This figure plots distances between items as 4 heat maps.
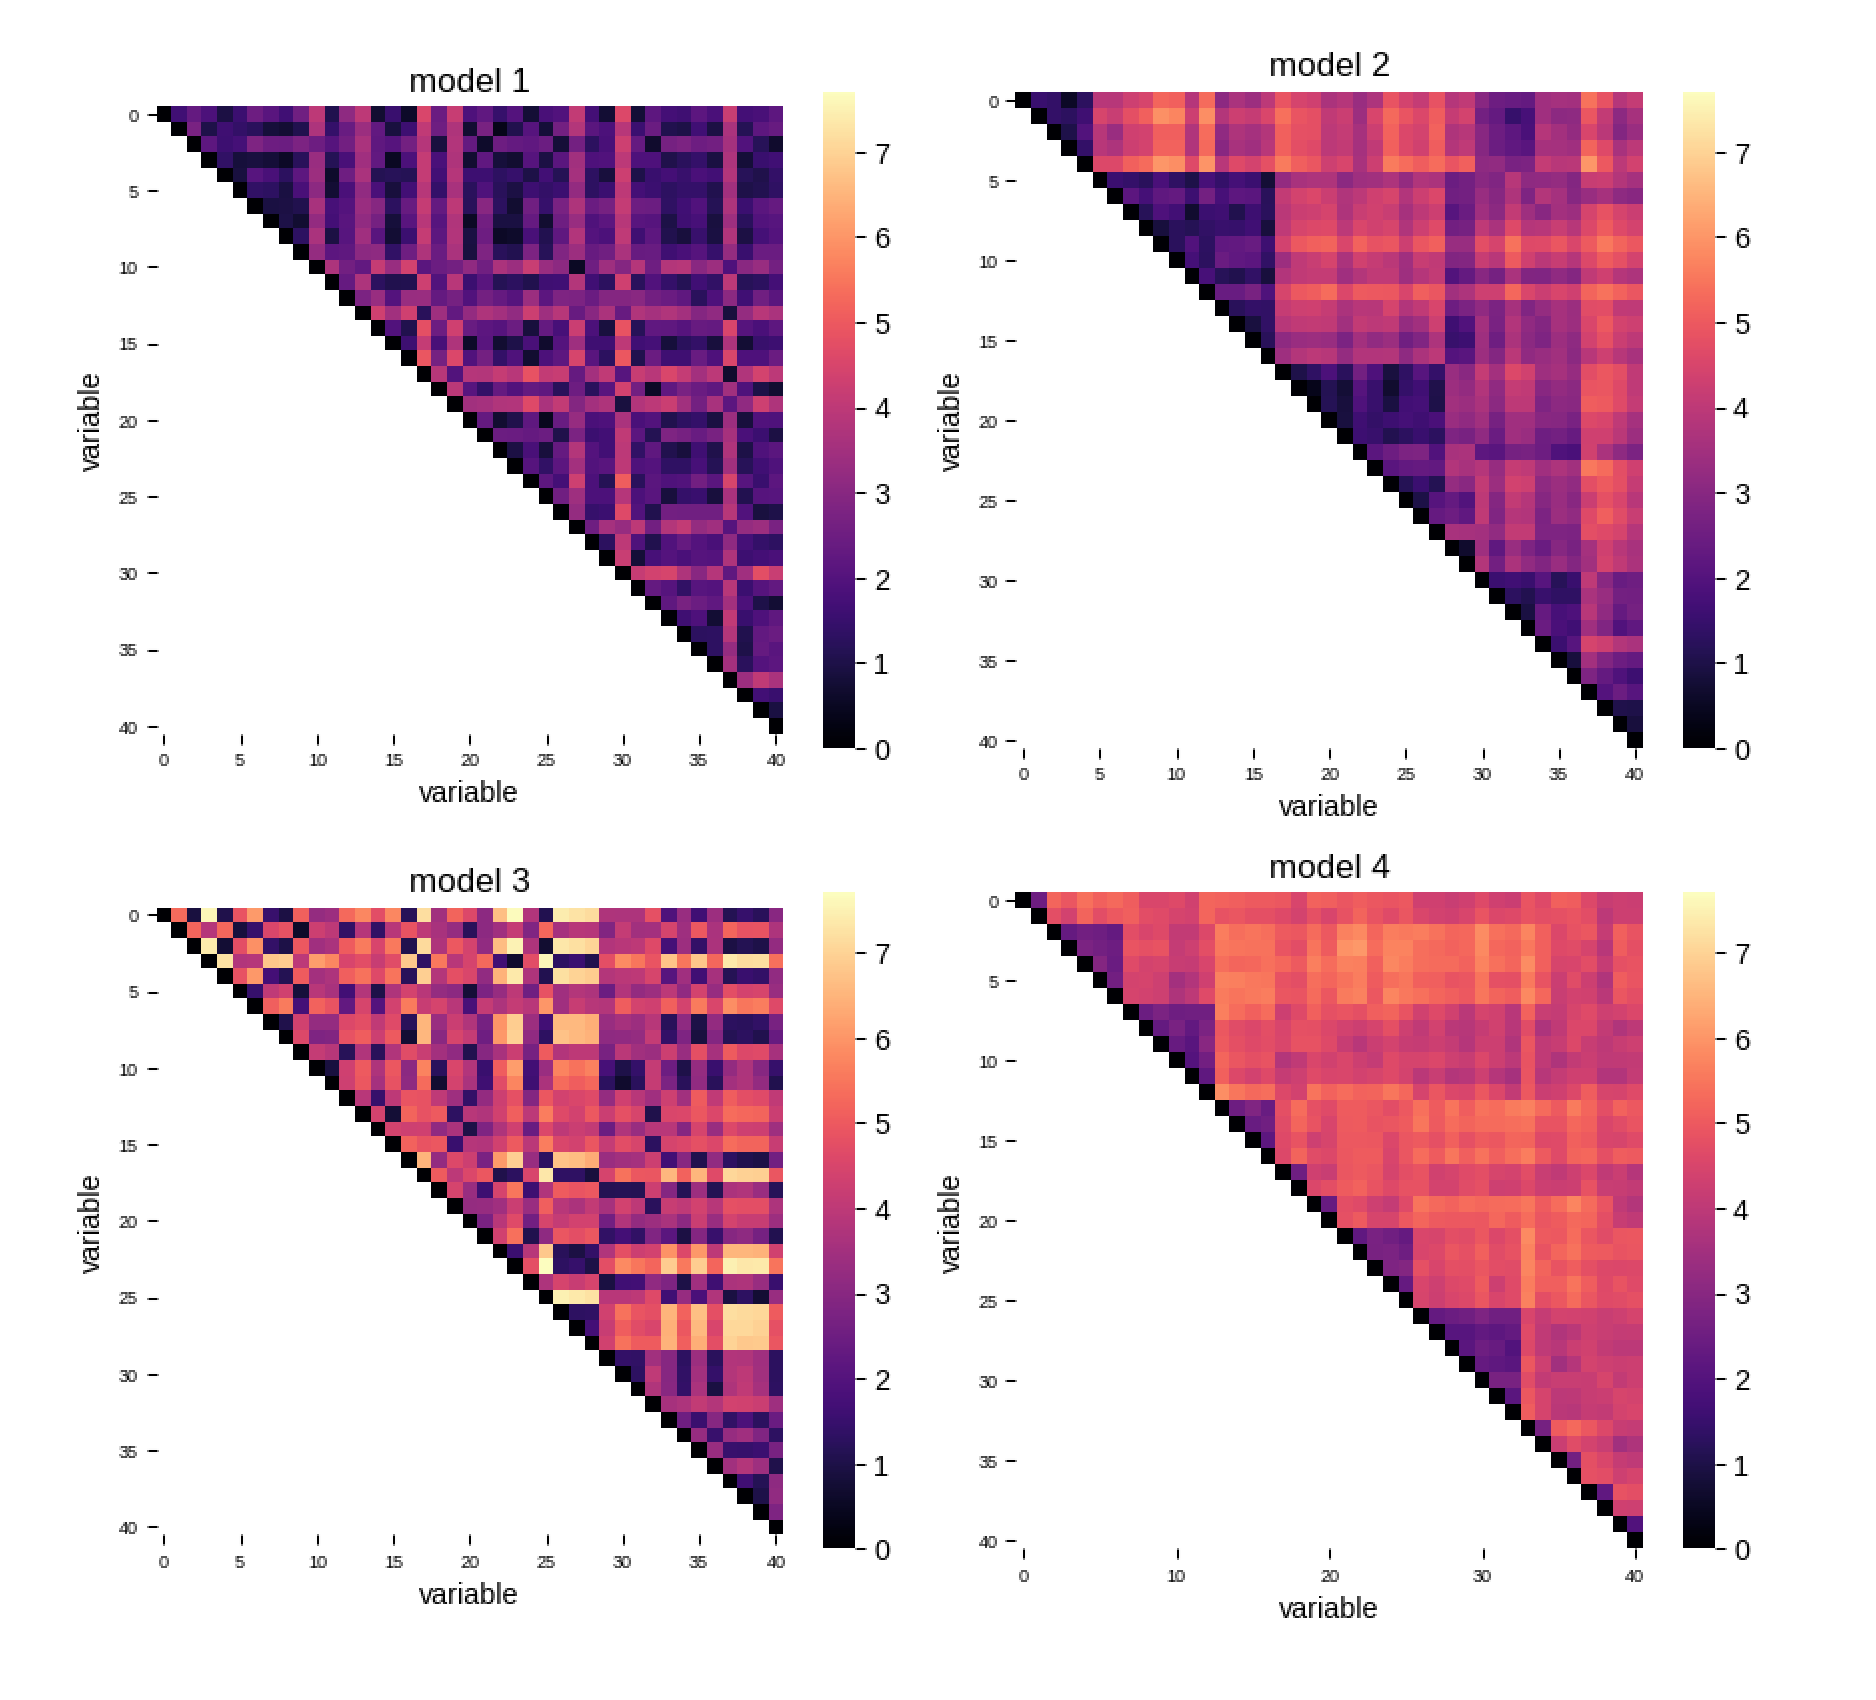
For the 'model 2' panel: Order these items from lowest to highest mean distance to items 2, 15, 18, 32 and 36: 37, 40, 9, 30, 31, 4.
31, 30, 40, 4, 37, 9
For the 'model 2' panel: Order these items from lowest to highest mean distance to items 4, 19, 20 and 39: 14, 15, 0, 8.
0, 15, 14, 8
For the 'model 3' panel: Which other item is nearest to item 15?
13
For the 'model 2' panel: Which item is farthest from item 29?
4
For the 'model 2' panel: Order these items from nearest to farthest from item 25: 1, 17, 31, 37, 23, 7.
17, 23, 31, 7, 37, 1
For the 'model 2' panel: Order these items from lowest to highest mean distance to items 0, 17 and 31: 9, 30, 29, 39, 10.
30, 29, 39, 10, 9
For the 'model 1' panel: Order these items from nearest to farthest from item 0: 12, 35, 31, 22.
31, 22, 35, 12
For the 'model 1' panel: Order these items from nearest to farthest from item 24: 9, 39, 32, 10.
39, 32, 9, 10
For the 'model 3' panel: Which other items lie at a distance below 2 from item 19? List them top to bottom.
13, 15, 32
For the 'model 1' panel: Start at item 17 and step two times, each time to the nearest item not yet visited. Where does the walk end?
13
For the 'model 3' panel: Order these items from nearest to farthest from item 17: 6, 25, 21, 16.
6, 21, 16, 25
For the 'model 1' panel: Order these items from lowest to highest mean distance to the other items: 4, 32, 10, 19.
4, 32, 10, 19
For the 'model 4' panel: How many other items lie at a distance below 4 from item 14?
3
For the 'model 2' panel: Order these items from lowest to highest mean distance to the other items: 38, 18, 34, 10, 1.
34, 18, 10, 1, 38
